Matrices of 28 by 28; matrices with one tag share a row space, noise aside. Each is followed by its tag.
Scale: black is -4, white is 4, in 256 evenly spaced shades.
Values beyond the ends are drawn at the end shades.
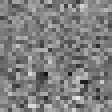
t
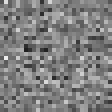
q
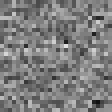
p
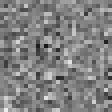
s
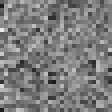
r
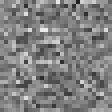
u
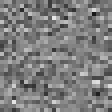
p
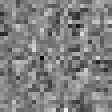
t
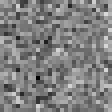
s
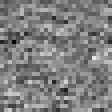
p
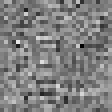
u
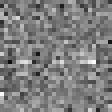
r
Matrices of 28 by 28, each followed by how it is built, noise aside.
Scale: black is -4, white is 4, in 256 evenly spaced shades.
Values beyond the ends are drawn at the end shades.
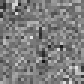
block diagonal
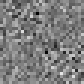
block diagonal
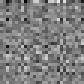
low rank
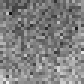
smooth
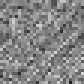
Hankel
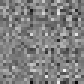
low rank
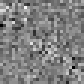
block diagonal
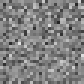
repeating columns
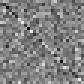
diagonal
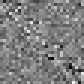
block diagonal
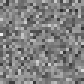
noise
